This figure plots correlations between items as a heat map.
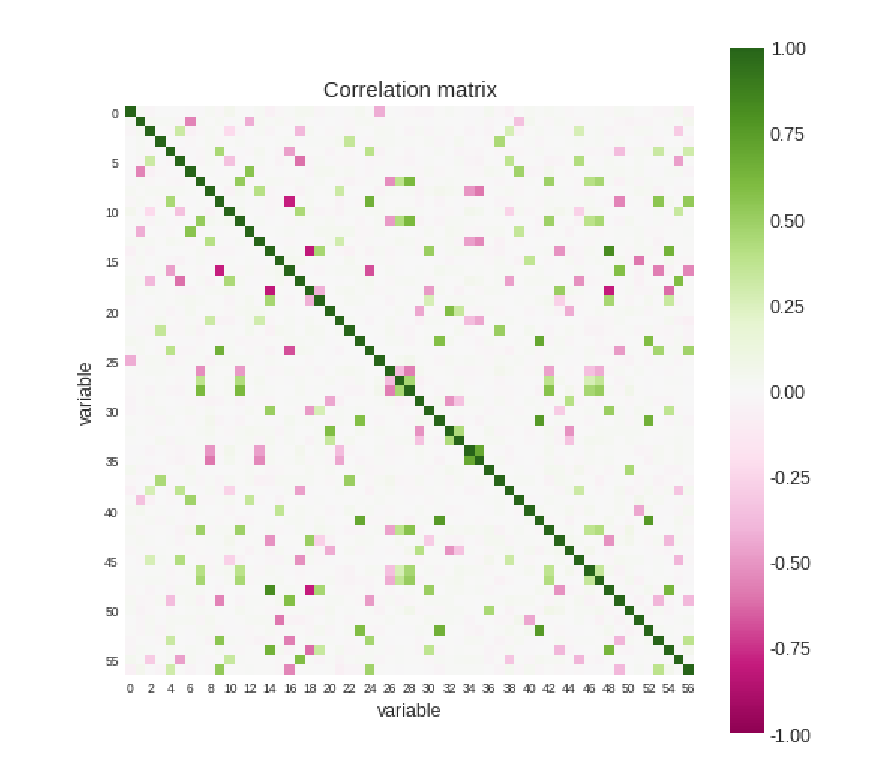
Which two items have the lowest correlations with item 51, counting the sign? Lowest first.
15, 40
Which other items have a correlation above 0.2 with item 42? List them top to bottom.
7, 11, 27, 28, 46, 47
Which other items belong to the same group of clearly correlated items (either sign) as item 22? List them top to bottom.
3, 37
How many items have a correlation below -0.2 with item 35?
3
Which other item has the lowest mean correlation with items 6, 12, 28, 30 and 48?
18
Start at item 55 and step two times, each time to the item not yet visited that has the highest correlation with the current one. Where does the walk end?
10
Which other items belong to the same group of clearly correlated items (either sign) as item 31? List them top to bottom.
23, 41, 52
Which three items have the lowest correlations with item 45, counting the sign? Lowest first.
17, 55, 10
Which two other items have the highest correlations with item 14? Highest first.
48, 54
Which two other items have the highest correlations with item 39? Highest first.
6, 12
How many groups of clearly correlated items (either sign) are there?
12
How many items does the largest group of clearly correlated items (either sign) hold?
8
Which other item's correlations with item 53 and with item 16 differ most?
9
